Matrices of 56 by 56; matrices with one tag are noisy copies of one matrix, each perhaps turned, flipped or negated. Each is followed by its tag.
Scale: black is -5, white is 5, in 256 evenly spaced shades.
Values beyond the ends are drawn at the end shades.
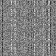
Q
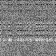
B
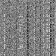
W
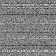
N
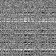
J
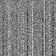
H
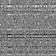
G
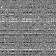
J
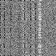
B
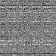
Q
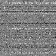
H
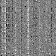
W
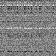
W
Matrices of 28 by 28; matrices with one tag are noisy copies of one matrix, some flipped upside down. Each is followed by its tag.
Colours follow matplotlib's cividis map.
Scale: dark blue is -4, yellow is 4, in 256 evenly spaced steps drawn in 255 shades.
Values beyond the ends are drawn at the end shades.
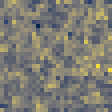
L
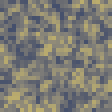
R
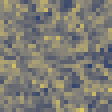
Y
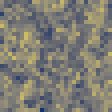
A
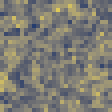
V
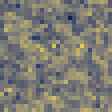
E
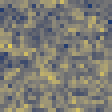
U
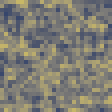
U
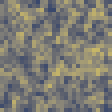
L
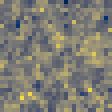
L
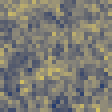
R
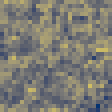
U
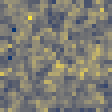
L
